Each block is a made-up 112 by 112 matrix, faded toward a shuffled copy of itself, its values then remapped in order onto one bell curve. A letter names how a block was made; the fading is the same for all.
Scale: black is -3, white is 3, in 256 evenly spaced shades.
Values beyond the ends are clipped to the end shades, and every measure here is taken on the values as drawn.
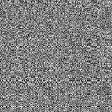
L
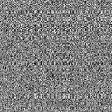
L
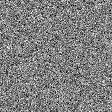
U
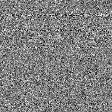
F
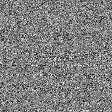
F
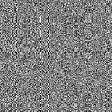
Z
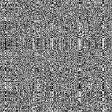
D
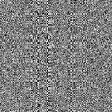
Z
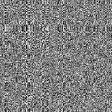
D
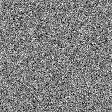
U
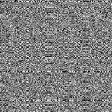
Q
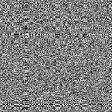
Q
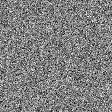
U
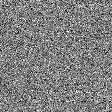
F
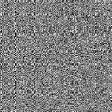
D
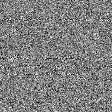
F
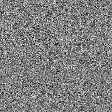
F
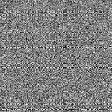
Q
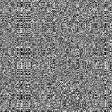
Z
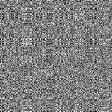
L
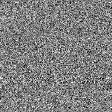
F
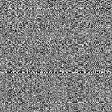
Q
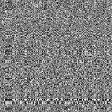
Q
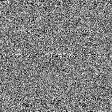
F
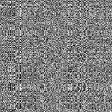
Z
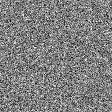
U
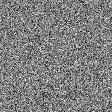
U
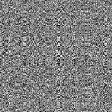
D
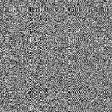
D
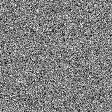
U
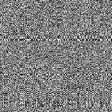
Q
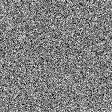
U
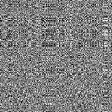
L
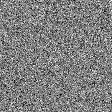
U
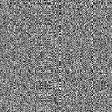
Z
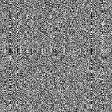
D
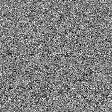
F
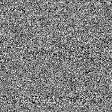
F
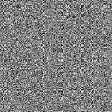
D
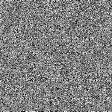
F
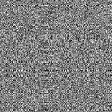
L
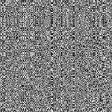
Z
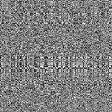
Q
